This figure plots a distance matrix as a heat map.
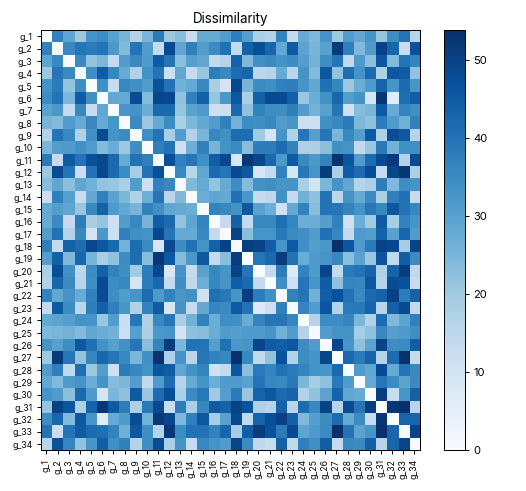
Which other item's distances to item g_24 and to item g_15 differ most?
g_22
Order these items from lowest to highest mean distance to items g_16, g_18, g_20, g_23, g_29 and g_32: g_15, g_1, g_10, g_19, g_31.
g_1, g_10, g_19, g_15, g_31
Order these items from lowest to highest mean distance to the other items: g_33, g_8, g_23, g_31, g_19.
g_8, g_23, g_19, g_31, g_33
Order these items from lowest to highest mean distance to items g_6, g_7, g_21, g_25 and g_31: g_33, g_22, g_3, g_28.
g_3, g_28, g_22, g_33
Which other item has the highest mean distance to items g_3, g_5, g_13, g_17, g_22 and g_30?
g_31
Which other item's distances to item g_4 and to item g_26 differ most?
g_12
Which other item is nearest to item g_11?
g_18
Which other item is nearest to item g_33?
g_2
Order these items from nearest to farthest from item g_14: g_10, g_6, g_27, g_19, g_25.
g_27, g_25, g_10, g_19, g_6
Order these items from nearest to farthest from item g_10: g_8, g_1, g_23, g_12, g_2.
g_8, g_1, g_2, g_23, g_12
